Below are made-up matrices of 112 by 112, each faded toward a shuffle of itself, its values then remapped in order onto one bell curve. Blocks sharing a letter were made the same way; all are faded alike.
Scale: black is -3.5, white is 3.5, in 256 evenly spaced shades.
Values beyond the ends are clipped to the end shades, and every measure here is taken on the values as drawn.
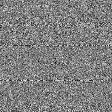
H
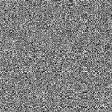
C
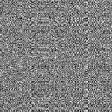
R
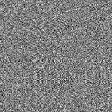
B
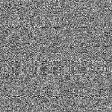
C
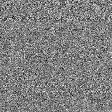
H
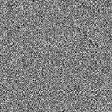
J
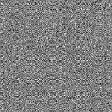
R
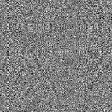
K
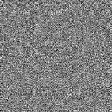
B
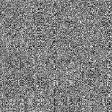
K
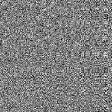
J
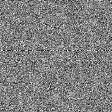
H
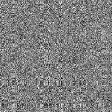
J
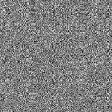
J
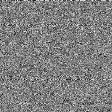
H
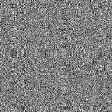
J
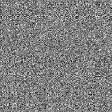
C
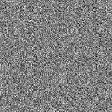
B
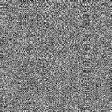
J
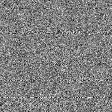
H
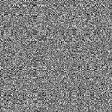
C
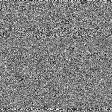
H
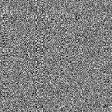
J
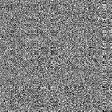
J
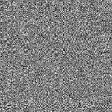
J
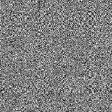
K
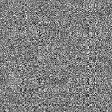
J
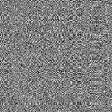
R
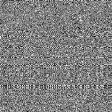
C
